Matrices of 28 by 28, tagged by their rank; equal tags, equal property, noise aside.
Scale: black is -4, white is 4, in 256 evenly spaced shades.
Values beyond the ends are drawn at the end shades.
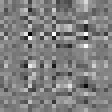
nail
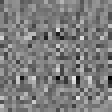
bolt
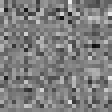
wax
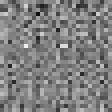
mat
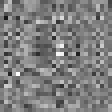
bolt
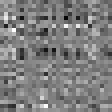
nail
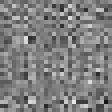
wax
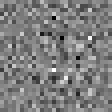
mat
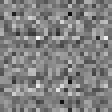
bolt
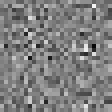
bolt
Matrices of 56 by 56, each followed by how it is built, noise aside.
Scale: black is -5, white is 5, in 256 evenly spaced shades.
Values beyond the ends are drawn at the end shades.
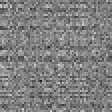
blocks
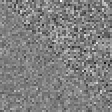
upper triangular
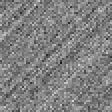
Hankel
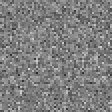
repeating columns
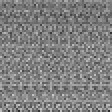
repeating columns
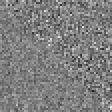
upper triangular
